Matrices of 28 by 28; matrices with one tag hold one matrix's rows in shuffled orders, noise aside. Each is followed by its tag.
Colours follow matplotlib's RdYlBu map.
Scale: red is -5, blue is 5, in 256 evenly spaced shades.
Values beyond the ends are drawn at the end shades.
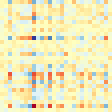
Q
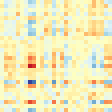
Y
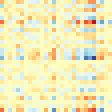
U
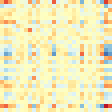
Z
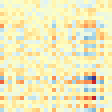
U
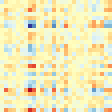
Y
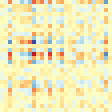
Q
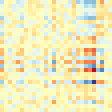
U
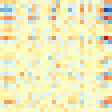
Z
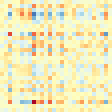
Q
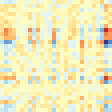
Z
